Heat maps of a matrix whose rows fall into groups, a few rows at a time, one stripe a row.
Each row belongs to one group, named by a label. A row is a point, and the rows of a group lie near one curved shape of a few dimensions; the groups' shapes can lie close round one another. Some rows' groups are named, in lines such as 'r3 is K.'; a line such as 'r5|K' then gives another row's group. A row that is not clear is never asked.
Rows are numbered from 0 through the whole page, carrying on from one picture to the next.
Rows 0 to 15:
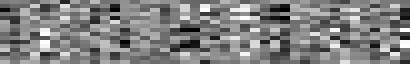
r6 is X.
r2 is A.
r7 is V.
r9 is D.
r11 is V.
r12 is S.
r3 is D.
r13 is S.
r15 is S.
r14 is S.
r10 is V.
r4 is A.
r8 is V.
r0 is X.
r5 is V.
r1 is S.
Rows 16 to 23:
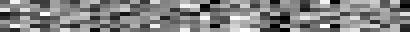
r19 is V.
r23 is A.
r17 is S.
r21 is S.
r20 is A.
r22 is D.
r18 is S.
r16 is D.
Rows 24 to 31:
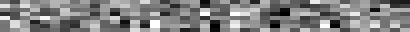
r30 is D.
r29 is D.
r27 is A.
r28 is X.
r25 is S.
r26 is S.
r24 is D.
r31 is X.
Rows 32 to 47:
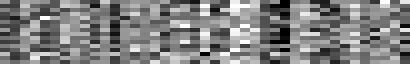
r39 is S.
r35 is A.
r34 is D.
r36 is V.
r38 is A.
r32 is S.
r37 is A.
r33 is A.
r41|S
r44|A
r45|X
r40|A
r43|X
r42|A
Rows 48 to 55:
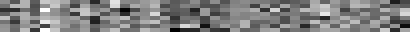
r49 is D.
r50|V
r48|V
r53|V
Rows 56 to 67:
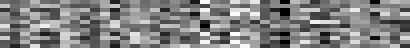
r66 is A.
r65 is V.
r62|X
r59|S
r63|S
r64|A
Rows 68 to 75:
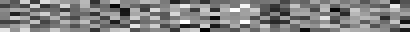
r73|A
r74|X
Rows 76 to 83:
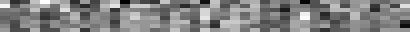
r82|D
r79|A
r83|A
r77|V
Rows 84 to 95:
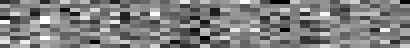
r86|X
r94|S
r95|X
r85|X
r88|V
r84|A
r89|X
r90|S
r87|D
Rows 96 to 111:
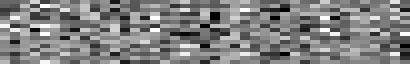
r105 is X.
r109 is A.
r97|V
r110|D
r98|A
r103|D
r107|S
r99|X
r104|V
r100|D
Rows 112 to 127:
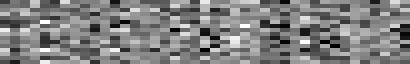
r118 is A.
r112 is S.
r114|X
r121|D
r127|V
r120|S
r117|V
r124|X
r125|S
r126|A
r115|S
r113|A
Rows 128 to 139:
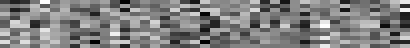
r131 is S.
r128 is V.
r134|D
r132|D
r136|V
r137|X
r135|X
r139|X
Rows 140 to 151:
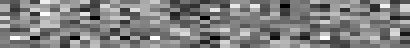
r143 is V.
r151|X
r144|S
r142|V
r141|S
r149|D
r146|X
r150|X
